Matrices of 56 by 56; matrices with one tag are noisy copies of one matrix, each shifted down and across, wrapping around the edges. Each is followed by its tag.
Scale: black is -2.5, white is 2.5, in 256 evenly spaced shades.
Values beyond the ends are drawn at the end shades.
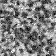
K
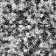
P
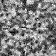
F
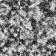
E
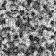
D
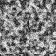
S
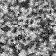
F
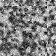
D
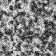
D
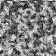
S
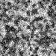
D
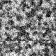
P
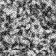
K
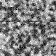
P
